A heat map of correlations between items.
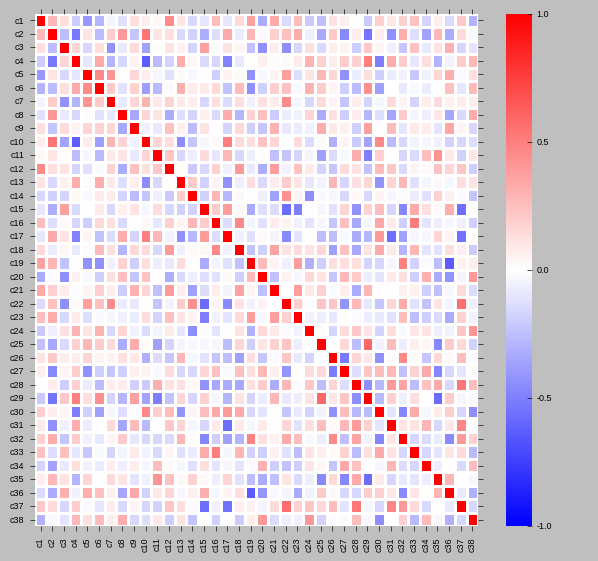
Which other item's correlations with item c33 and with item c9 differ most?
c16
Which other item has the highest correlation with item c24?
c38
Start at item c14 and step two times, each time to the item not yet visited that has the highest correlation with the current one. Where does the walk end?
c37
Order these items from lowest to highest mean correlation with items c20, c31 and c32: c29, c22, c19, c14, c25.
c14, c29, c25, c22, c19
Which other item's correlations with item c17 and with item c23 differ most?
c15
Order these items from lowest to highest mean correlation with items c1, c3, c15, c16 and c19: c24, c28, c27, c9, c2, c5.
c5, c28, c24, c2, c9, c27
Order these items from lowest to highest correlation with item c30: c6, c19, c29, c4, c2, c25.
c4, c6, c29, c19, c25, c2
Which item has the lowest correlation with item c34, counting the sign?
c2
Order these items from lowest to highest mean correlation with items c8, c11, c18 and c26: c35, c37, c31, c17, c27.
c27, c31, c37, c17, c35
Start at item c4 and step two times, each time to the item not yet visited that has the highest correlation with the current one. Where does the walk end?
c25
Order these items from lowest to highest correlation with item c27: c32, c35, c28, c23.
c35, c32, c28, c23
